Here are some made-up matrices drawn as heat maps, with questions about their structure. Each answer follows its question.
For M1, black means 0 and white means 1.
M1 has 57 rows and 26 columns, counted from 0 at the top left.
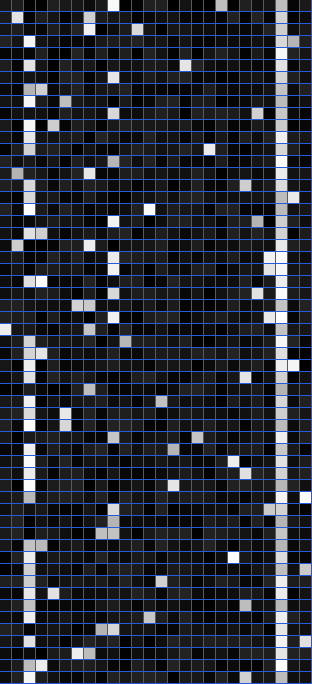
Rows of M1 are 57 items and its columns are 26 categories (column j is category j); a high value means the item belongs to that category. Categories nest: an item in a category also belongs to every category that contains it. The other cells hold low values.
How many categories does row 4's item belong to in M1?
1
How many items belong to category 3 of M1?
6
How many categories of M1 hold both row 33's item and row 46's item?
2
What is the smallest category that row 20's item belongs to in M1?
1
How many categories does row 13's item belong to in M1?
2
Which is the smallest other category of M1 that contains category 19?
2
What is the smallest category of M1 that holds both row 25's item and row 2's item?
7
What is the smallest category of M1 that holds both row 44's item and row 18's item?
9
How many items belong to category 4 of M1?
2
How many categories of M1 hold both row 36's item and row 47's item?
1
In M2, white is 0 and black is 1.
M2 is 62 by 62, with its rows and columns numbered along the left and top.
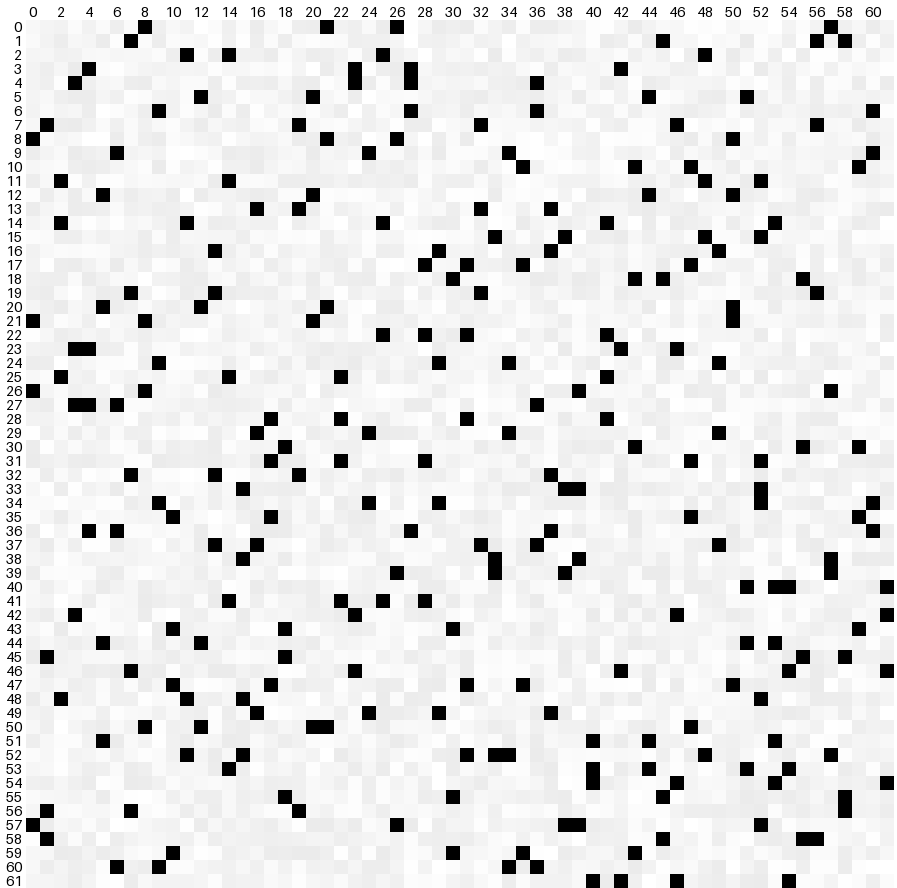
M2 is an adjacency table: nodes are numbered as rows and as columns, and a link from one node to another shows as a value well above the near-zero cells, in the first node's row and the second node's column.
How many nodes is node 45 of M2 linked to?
4
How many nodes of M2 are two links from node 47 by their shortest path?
9
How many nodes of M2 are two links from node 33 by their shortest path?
6
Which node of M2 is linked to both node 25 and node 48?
node 2
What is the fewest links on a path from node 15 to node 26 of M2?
3
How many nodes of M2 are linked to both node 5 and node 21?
1
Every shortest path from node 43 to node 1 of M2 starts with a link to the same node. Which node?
node 18
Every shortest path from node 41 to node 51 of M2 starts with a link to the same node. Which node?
node 14
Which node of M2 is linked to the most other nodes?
node 52
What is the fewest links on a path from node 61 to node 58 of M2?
4
